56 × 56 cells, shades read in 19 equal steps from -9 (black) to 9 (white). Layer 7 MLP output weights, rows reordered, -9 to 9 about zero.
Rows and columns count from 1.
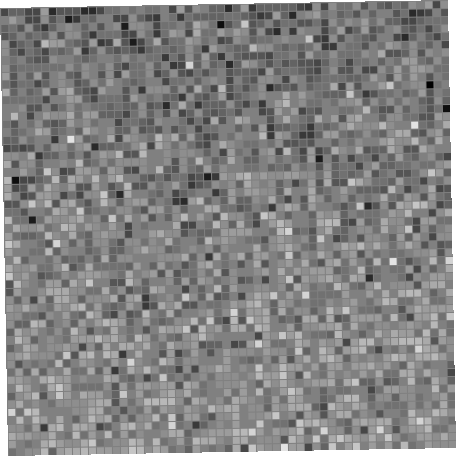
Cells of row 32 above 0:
26
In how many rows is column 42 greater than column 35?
22
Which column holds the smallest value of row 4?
35
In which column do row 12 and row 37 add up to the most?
38
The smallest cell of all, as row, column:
11, 54
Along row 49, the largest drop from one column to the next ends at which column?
5
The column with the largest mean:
36
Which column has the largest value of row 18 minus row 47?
18
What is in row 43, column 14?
0
